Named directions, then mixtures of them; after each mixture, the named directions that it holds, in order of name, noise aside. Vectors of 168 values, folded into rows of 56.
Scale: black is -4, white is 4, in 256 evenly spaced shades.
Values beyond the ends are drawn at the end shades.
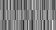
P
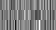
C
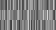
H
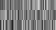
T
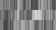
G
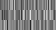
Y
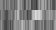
G.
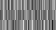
P.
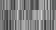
C, G.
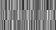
H, T.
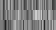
G, P.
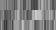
G.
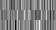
C.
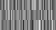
C, P.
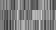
C, G.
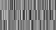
Y.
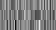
C.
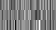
C.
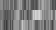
G.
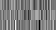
C.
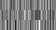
C.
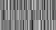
C, P.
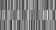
H.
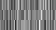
C, G.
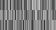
P, T.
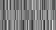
P.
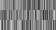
H, T.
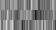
G, T.
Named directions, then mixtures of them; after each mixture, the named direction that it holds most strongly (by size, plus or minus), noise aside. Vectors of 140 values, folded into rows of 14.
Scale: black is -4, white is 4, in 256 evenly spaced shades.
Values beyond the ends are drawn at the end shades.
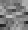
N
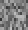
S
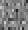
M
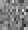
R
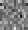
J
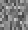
S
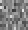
J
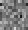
J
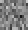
S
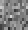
M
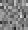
J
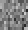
R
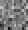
M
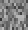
S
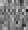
R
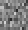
M
